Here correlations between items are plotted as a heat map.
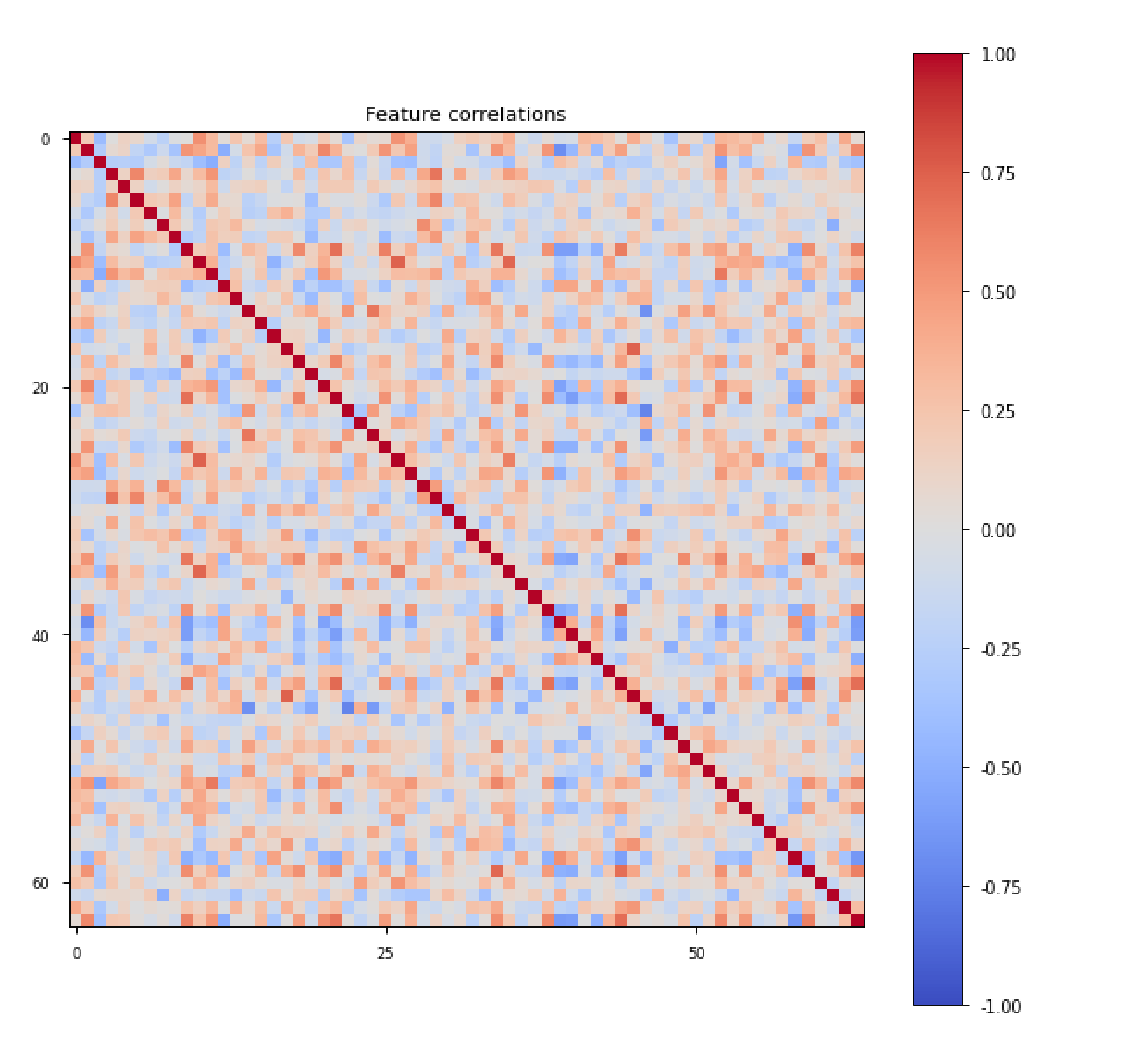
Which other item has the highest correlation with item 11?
52
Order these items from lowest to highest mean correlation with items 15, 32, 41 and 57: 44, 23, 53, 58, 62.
58, 23, 53, 44, 62
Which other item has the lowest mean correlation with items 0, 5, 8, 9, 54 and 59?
2
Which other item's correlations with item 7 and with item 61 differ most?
28
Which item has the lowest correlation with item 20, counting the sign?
39
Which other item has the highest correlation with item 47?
61
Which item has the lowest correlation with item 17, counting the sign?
37
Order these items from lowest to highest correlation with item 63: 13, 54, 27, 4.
13, 4, 27, 54
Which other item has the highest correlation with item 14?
24
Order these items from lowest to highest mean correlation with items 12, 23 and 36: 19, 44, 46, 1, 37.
44, 1, 19, 37, 46
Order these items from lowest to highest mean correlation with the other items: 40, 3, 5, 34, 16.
40, 16, 5, 3, 34
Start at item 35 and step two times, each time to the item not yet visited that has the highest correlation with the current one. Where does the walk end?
26
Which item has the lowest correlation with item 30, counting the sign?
46
